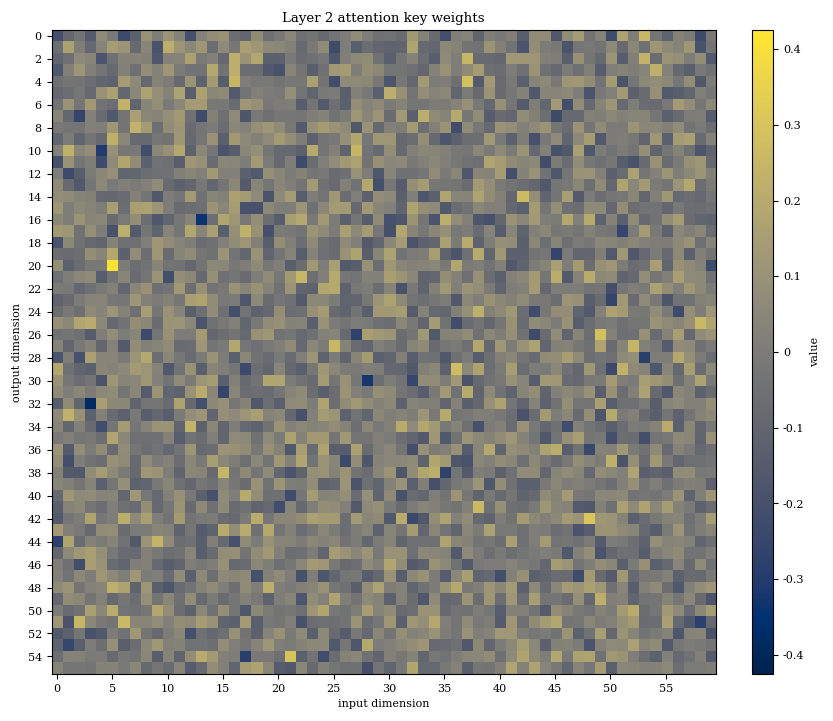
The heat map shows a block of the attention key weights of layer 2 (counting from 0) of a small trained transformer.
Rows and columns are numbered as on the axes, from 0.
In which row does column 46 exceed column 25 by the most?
4
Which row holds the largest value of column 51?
29
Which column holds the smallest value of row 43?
47
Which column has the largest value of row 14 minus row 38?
35
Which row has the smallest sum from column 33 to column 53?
19
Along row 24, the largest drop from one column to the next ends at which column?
32
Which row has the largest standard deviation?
16
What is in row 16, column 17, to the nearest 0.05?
0
